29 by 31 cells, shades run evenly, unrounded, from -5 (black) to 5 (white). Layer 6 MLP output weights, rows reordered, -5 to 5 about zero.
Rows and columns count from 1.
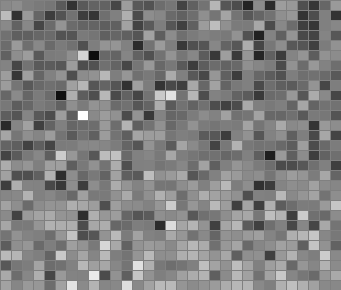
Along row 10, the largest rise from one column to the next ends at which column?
7
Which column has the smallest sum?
24
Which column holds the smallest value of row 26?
25
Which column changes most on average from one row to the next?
8
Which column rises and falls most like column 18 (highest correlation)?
2
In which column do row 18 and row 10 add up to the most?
16
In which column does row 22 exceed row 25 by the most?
28
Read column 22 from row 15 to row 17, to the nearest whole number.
2 -1 1
